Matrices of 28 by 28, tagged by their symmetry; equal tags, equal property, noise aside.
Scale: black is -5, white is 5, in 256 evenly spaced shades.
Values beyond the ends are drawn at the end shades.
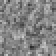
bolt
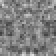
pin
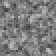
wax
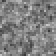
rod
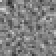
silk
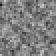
silk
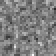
bolt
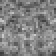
pin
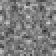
pin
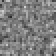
wax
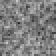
silk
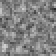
bolt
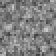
wax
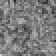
rod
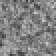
rod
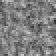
silk
